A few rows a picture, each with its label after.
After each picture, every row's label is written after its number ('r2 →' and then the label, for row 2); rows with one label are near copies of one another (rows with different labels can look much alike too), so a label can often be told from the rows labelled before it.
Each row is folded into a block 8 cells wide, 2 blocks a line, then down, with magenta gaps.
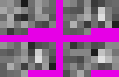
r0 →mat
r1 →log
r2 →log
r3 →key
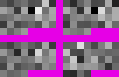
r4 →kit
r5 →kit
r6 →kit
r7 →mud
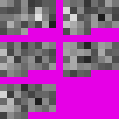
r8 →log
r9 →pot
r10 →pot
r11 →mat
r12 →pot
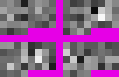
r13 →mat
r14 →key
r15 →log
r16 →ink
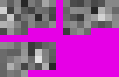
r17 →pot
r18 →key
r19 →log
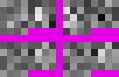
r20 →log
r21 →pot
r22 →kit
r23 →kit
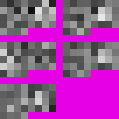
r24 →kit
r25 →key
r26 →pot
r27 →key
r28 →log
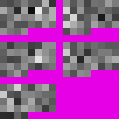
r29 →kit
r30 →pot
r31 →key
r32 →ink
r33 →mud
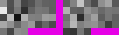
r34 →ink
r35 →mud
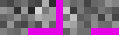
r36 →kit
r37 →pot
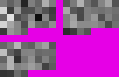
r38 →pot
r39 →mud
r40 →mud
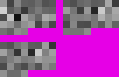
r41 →ink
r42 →kit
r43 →kit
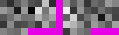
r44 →kit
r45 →pot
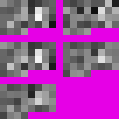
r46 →log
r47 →kit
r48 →log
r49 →key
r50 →key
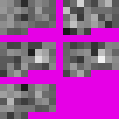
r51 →mat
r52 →mud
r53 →key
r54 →key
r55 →mat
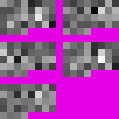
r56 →log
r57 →kit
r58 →ink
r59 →log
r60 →kit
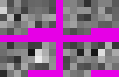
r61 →ink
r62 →mat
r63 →key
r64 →kit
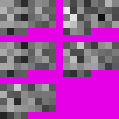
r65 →mat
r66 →pot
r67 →mat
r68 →mud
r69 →mud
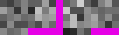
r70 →kit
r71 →mud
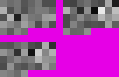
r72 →ink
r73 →kit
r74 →kit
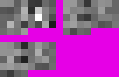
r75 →log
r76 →mat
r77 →mat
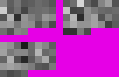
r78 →ink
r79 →mud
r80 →mat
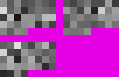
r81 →ink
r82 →kit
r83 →mud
